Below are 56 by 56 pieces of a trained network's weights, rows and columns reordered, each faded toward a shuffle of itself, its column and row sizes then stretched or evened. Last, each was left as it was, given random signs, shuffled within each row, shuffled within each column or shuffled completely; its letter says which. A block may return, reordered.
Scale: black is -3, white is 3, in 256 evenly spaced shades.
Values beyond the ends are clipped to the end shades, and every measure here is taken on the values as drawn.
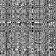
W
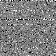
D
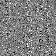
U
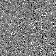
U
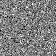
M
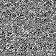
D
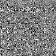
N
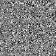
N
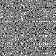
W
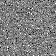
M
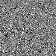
D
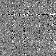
N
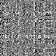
W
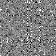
N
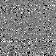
N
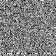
D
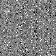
U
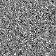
U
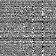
W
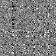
N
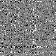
N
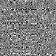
W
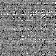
W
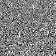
N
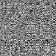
W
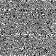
D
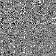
N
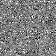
D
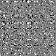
W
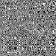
W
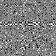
W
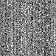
U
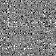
N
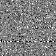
D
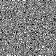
D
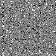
U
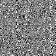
N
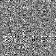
N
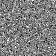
M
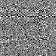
W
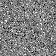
M
